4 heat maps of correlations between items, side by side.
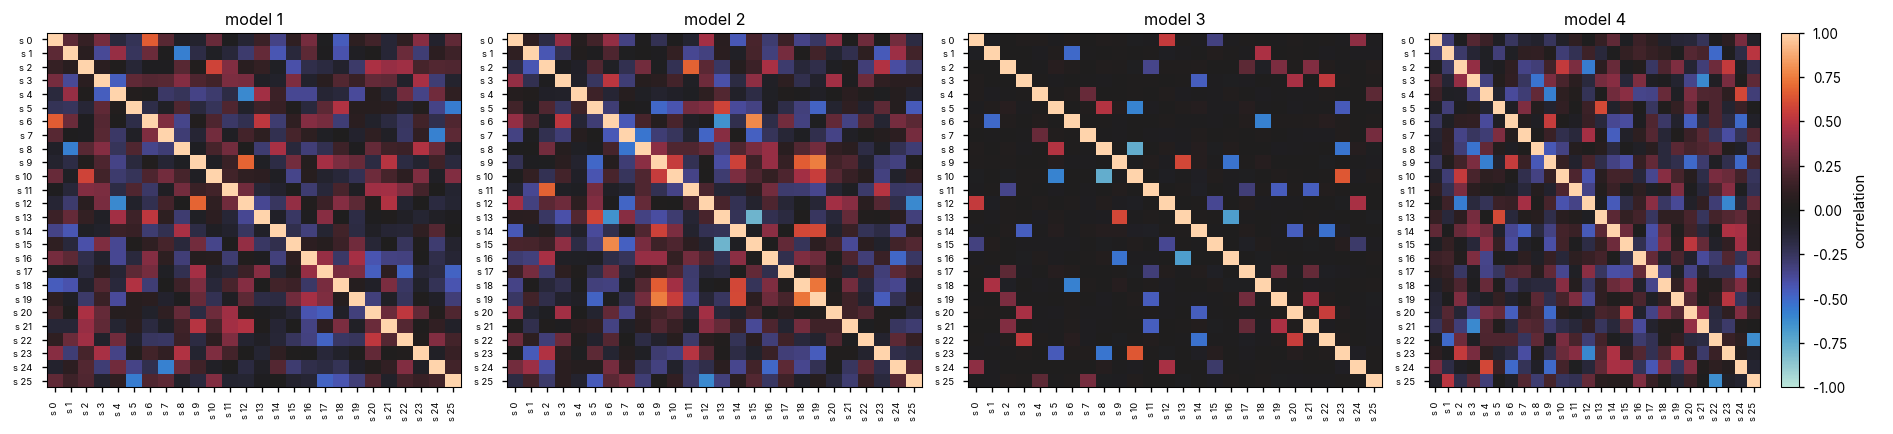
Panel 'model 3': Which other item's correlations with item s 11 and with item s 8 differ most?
s 10
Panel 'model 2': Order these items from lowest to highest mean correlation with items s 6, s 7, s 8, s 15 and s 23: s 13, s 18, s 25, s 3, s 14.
s 13, s 18, s 14, s 25, s 3
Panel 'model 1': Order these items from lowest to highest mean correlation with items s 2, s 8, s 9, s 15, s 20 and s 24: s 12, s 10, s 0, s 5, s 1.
s 1, s 5, s 0, s 10, s 12
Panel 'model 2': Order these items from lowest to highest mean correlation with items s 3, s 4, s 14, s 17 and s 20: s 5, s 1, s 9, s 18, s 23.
s 5, s 23, s 1, s 18, s 9
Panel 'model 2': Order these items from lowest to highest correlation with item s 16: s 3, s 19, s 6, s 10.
s 6, s 3, s 10, s 19
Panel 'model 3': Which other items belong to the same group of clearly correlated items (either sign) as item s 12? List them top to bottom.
s 0, s 15, s 24
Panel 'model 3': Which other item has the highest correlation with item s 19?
s 21
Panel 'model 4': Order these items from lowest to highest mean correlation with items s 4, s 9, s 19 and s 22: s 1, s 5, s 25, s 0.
s 25, s 1, s 0, s 5
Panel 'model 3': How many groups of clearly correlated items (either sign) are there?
7
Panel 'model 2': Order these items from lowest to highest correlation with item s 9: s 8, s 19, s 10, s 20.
s 20, s 8, s 10, s 19
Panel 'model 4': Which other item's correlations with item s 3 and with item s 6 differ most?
s 14
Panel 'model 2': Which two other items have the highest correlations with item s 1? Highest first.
s 24, s 17
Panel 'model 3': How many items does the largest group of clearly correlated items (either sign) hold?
5
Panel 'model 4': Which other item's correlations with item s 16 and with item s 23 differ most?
s 12
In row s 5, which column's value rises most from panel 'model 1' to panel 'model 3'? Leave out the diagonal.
s 25
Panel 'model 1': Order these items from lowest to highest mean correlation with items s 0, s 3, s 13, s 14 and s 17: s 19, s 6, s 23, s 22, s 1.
s 22, s 1, s 19, s 23, s 6
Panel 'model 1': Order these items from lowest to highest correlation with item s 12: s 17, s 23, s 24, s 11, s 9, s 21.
s 24, s 23, s 17, s 11, s 21, s 9
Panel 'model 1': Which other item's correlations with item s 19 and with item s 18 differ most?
s 16
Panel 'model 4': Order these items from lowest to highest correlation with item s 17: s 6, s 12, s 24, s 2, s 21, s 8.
s 24, s 2, s 21, s 8, s 6, s 12
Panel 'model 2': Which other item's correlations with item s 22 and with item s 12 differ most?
s 25
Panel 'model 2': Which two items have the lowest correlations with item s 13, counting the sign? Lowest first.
s 15, s 6
